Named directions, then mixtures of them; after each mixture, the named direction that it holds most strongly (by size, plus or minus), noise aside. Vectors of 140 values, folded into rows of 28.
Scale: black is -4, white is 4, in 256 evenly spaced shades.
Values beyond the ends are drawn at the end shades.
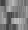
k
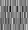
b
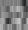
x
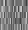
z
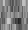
x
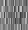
z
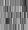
x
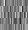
z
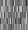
z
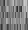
z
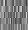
z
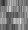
k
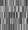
z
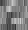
k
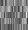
z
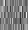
z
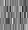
b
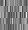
z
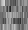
k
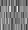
b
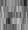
x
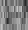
x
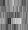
k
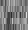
k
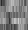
k
